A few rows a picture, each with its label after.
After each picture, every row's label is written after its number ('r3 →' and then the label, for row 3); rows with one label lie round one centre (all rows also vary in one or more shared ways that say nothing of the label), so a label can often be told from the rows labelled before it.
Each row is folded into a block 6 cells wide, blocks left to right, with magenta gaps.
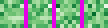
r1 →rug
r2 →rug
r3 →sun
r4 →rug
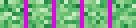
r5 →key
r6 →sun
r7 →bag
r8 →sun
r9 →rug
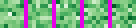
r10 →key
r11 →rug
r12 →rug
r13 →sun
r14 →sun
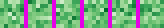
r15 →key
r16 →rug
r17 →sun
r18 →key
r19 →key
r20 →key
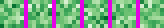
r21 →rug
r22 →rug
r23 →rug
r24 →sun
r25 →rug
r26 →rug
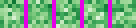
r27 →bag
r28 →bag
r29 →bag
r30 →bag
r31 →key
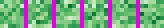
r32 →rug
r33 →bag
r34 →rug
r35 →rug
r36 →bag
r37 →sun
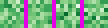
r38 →key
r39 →bag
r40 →rug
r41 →sun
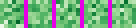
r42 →bag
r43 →key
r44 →rug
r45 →bag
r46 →bag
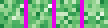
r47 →rug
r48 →rug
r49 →key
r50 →sun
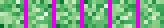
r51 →key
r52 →bag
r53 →key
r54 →rug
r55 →bag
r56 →bag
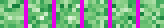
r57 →rug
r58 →bag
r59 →rug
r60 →key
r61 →sun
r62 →sun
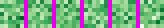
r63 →sun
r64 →bag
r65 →bag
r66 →key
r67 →sun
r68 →bag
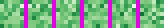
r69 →rug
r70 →rug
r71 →key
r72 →rug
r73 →rug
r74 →sun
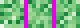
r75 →bag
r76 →rug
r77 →bag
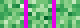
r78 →rug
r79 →sun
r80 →key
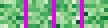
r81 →sun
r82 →key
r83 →key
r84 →sun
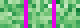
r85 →key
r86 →rug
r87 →rug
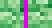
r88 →key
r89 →key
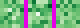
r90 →bag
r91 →key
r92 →bag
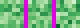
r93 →key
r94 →key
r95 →key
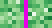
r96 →key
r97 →sun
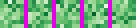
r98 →bag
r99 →key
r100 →rug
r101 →rug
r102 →sun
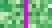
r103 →key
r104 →rug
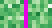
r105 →rug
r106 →rug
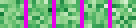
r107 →sun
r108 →key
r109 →key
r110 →rug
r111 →sun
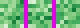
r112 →sun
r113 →sun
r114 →bag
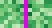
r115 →bag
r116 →sun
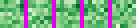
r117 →key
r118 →sun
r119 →key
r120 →key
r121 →rug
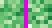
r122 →key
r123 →bag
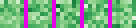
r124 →key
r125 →key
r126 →sun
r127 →rug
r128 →key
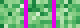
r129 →rug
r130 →key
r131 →bag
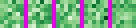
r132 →bag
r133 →bag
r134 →rug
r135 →bag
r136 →bag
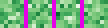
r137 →bag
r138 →rug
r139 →rug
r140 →sun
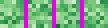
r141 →sun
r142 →rug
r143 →key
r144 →sun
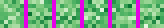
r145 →bag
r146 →sun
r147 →sun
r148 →key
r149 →rug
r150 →sun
